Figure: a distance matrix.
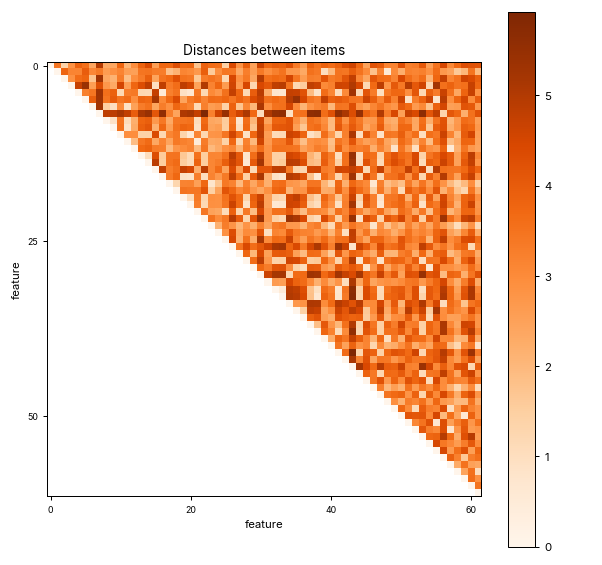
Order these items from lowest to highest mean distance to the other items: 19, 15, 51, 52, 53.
19, 53, 52, 51, 15
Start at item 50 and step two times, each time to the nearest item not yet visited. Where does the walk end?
18
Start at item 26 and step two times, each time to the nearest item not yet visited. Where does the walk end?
60
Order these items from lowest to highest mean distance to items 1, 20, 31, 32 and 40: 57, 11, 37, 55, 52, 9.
37, 11, 57, 9, 52, 55
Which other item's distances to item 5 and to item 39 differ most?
55
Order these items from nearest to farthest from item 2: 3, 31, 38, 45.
45, 3, 38, 31
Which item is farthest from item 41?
43
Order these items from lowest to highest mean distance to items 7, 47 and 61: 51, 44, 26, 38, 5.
44, 38, 51, 26, 5
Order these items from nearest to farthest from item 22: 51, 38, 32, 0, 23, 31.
38, 32, 31, 51, 23, 0
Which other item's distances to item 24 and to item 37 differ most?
42
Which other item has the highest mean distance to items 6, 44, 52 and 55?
7
